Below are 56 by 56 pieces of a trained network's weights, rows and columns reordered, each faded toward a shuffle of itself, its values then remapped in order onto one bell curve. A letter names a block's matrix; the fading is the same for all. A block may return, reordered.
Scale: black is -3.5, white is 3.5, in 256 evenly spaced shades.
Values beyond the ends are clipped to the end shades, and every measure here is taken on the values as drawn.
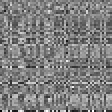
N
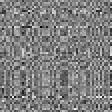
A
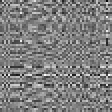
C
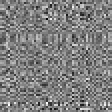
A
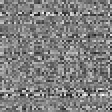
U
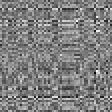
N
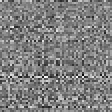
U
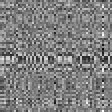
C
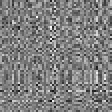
A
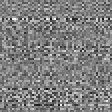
U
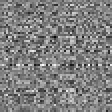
U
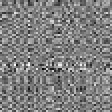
A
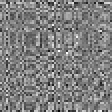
A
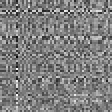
C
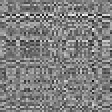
C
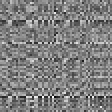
N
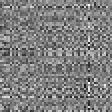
C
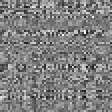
U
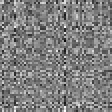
N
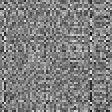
N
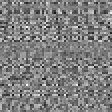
U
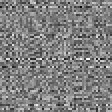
U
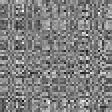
A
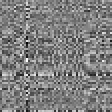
C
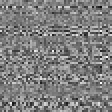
U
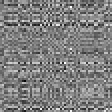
N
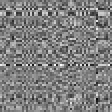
C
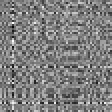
C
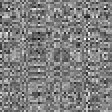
A
